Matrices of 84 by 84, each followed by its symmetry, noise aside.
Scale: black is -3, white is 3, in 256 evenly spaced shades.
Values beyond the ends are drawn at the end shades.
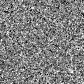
symmetric.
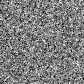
no symmetry.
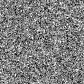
no symmetry.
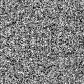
mirrored top to bottom.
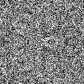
mirrored top to bottom.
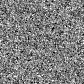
same after a half turn.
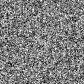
same after a half turn.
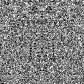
mirrored left to right.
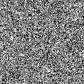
antisymmetric.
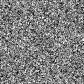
same after a half turn.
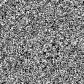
symmetric.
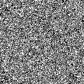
symmetric across the other diagonal.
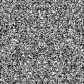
mirrored left to right.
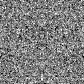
mirrored left to right.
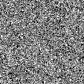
antisymmetric.
